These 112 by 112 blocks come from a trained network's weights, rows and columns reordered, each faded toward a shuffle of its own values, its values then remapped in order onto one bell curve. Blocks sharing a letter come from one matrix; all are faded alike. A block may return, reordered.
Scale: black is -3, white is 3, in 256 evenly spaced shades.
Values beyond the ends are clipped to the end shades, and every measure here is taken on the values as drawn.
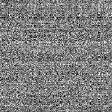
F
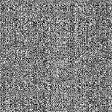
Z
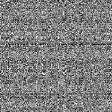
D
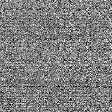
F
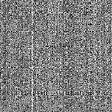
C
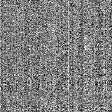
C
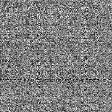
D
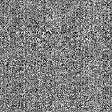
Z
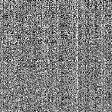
C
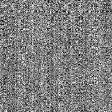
Z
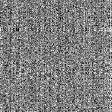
C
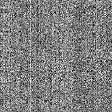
C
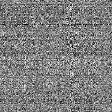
D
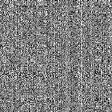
C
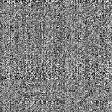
Z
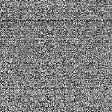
F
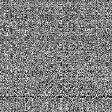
D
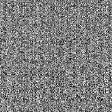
Z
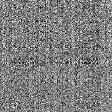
Z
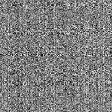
Z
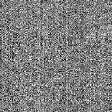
Z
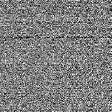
D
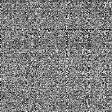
F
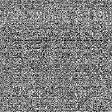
D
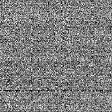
F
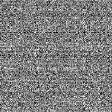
F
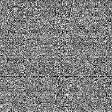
F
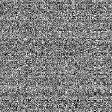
F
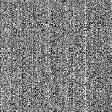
C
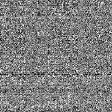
D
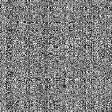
Z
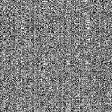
Z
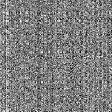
C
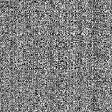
Z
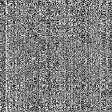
C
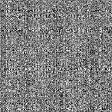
Z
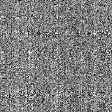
Z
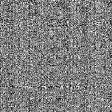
Z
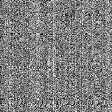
C
